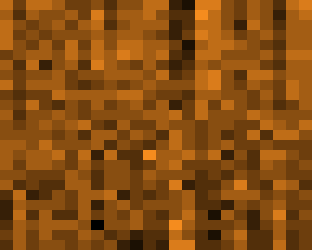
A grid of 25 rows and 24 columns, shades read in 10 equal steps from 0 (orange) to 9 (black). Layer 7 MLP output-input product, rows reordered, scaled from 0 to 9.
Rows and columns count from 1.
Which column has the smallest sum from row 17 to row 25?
14
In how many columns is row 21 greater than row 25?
7
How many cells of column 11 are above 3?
14
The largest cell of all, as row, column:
23, 8
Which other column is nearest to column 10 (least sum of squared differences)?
6
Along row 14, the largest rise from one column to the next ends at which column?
21
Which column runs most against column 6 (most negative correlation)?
15
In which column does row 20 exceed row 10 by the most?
10
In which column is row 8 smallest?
17
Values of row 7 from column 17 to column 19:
4 3 3
